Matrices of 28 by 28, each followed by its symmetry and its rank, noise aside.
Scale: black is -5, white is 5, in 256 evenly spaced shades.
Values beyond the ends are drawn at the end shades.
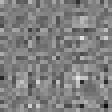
symmetric, rank three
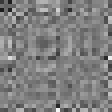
symmetric, rank three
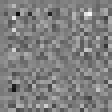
antisymmetric, rank four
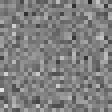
antisymmetric, rank six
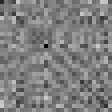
symmetric, rank three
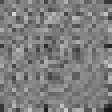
symmetric, rank three
